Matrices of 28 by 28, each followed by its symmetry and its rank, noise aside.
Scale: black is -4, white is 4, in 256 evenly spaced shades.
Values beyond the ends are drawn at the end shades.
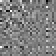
no symmetry, rank four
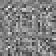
no symmetry, rank four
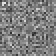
symmetric, rank six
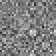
symmetric, rank four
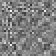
symmetric, rank five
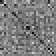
symmetric, rank five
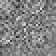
symmetric, rank six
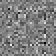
no symmetry, rank six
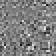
antisymmetric, rank six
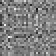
antisymmetric, rank four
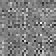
antisymmetric, rank four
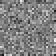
no symmetry, rank six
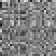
antisymmetric, rank four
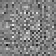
symmetric, rank five
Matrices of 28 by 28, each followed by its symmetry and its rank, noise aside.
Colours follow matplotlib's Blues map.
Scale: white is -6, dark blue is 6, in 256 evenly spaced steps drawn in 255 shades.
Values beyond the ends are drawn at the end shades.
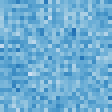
antisymmetric, rank six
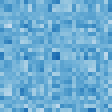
no symmetry, rank three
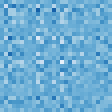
symmetric, rank three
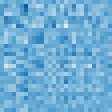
no symmetry, rank three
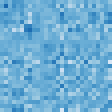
symmetric, rank four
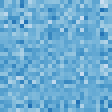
no symmetry, rank six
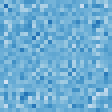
symmetric, rank six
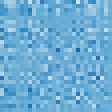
antisymmetric, rank four
